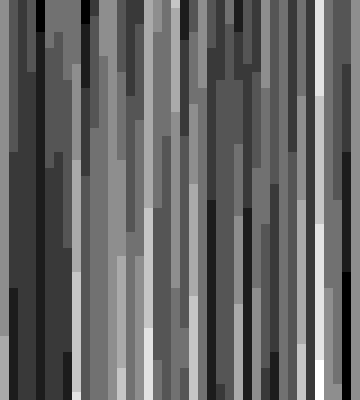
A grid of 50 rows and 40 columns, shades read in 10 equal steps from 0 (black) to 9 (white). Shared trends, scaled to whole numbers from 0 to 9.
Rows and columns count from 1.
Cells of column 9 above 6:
16
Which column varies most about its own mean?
27
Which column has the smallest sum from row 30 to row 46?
39
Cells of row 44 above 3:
21
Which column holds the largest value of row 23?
36
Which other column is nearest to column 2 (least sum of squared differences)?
31
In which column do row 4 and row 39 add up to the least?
5
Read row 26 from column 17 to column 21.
6 4 3 5 3
